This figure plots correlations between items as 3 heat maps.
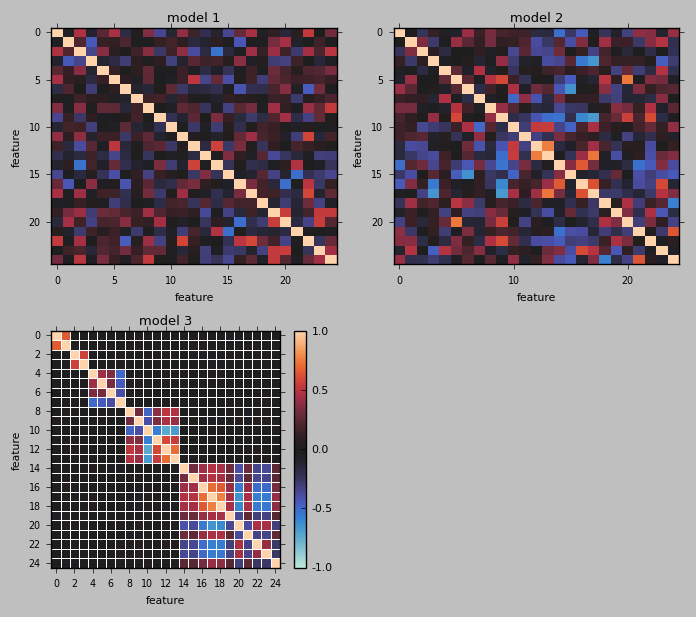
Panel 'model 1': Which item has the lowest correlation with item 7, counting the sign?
21
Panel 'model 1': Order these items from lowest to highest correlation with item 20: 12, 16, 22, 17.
16, 22, 17, 12
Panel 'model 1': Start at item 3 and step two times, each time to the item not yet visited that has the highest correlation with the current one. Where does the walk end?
22
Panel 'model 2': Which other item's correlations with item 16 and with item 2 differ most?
17
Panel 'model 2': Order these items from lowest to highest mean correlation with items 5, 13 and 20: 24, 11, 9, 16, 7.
11, 7, 24, 16, 9
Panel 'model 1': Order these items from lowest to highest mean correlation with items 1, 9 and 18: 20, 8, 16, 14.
16, 8, 14, 20
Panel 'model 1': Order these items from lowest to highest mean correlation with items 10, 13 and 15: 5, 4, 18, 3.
5, 4, 3, 18
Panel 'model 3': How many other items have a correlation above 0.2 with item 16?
7
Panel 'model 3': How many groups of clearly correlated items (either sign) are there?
5
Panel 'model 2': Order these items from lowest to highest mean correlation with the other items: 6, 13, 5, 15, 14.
15, 14, 13, 6, 5
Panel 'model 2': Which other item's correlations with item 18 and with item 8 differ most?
24
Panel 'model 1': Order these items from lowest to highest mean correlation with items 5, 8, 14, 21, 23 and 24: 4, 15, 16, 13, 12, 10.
15, 13, 10, 16, 4, 12
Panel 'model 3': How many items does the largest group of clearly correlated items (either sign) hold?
11
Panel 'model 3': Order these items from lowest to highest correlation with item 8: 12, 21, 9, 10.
10, 21, 9, 12
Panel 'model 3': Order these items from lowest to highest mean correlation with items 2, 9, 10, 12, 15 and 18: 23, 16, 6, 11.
23, 6, 11, 16
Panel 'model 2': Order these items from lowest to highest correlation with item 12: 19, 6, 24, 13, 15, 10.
19, 15, 24, 6, 10, 13
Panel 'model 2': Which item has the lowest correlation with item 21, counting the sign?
14
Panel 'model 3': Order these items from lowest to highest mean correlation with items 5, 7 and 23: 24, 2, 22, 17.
17, 24, 2, 22
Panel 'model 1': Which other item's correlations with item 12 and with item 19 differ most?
2
